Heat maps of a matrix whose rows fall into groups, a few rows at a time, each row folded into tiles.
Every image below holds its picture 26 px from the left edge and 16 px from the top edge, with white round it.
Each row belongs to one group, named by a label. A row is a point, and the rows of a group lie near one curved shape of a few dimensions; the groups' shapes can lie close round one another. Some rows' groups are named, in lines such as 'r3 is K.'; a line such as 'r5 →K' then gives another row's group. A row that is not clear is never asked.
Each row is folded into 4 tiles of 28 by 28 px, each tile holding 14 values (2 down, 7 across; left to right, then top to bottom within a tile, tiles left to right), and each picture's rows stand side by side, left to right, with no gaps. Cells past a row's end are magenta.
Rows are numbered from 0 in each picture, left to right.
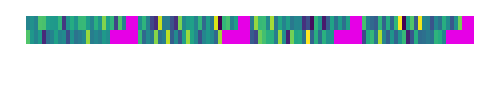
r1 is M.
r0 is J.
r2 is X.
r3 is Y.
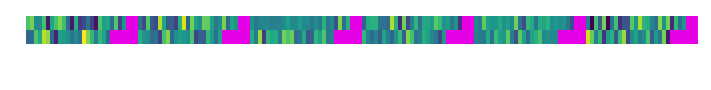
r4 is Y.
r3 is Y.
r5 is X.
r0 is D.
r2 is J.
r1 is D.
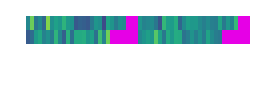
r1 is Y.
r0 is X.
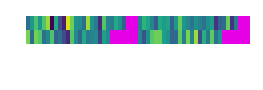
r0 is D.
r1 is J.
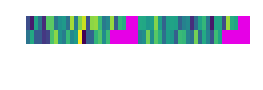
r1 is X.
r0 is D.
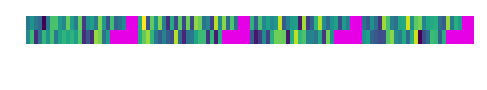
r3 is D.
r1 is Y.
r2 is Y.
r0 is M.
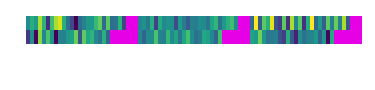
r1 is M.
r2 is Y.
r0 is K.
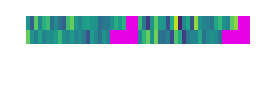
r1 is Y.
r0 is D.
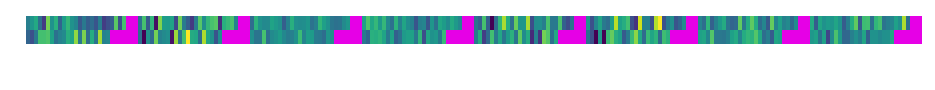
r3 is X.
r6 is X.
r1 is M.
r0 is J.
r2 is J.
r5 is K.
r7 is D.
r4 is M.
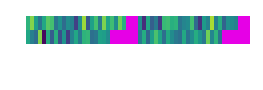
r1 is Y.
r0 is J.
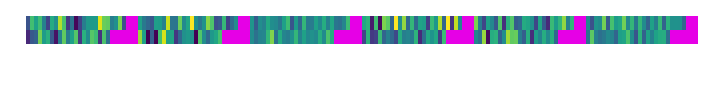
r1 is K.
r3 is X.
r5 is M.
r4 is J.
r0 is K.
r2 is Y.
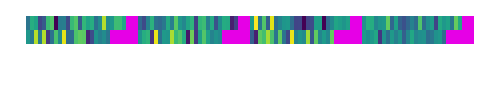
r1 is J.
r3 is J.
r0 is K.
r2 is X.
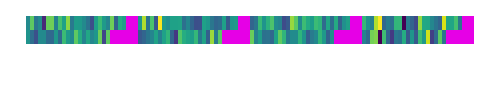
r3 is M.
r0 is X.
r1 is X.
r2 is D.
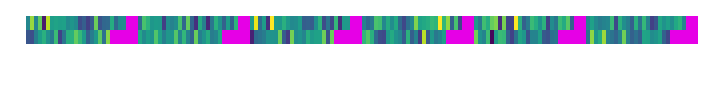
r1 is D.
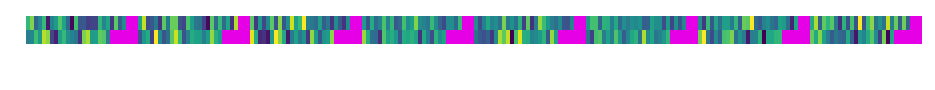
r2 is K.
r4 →Y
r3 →K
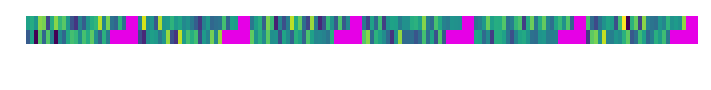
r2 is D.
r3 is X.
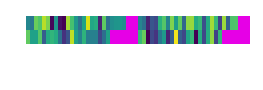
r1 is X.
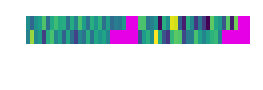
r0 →M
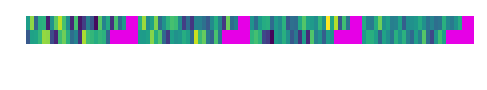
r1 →D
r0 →D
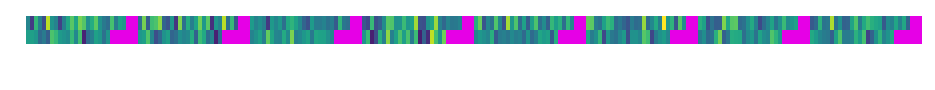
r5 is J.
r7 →D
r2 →J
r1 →Y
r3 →M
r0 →D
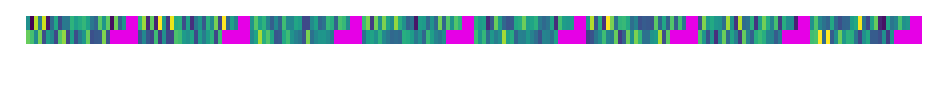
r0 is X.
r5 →X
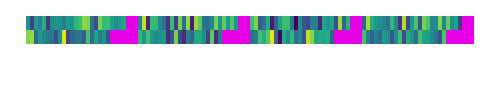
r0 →X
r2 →D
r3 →Y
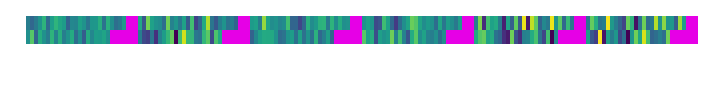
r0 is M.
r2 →M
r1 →Y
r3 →K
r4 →Y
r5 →J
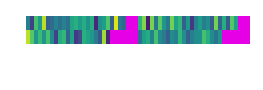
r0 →X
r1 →X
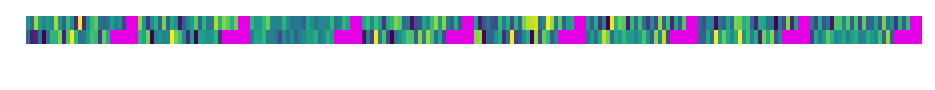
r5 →Y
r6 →J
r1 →J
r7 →Y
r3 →K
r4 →X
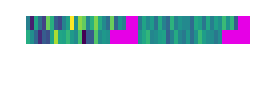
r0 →D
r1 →Y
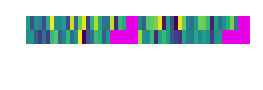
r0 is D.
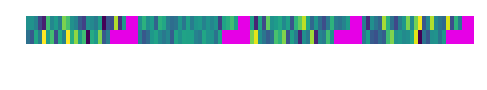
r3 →D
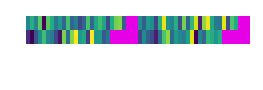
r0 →M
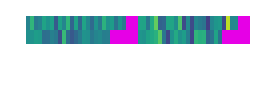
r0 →Y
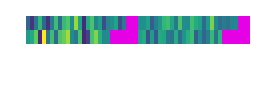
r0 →J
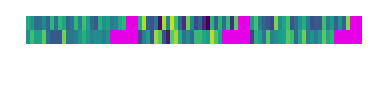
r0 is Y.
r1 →D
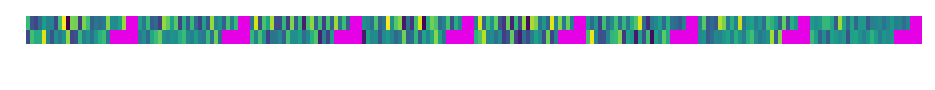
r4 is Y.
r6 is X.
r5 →M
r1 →Y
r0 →Y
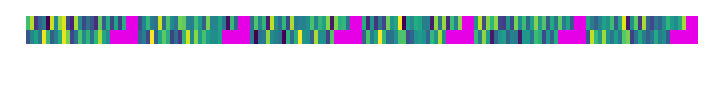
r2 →M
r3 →Y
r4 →Y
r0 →D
